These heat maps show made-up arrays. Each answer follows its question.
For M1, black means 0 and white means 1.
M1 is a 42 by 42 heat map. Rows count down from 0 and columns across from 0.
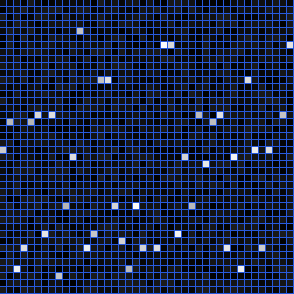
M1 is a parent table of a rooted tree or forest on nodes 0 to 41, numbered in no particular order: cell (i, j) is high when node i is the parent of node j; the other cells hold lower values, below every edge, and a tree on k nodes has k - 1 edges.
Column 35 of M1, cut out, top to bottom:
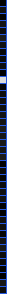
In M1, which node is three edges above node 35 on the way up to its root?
17
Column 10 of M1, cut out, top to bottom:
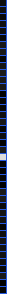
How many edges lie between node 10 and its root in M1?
8
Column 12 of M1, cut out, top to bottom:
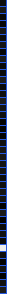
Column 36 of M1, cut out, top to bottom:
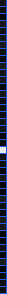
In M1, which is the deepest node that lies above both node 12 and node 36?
21
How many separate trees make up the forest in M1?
2
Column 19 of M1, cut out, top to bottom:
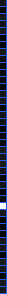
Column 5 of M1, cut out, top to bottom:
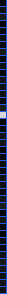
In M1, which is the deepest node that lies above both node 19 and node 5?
29
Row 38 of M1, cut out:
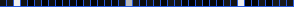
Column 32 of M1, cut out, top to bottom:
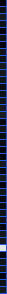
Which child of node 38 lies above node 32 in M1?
34
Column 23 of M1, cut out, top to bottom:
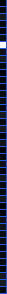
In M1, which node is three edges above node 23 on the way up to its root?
22
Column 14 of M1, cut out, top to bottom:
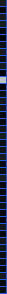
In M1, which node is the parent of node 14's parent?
4
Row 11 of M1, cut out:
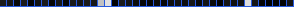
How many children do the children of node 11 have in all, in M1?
6
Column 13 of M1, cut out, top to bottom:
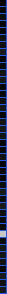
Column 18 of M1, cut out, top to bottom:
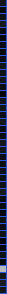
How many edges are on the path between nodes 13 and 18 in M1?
9
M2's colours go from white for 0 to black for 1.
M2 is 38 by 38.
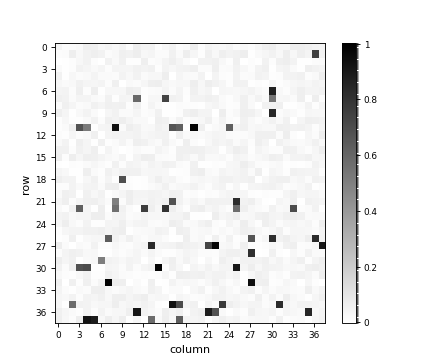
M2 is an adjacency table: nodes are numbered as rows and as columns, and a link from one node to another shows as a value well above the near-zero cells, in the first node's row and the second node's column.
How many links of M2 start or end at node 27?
7
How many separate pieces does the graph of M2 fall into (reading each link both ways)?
5
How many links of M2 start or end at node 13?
2
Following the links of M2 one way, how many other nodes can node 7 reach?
12
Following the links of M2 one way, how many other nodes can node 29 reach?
6
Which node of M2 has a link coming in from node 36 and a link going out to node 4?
node 11
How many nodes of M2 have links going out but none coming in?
6
